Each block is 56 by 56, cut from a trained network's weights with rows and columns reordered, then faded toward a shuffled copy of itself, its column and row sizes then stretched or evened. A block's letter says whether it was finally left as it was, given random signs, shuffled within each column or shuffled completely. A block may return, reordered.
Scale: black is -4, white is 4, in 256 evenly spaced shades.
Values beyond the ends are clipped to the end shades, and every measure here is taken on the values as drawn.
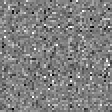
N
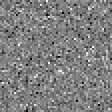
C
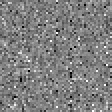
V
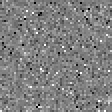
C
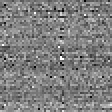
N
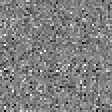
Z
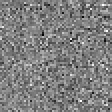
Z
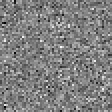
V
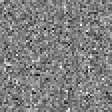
V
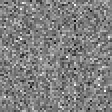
V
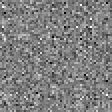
N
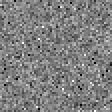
C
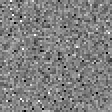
C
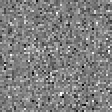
V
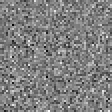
Z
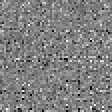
Z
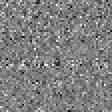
Z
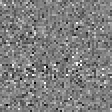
Z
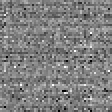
N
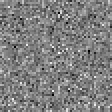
V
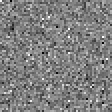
V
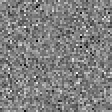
V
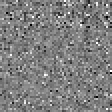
Z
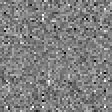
Z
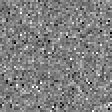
C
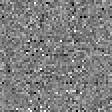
Z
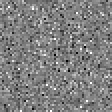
C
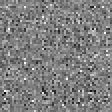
Z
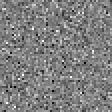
V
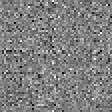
N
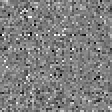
Z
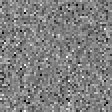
V
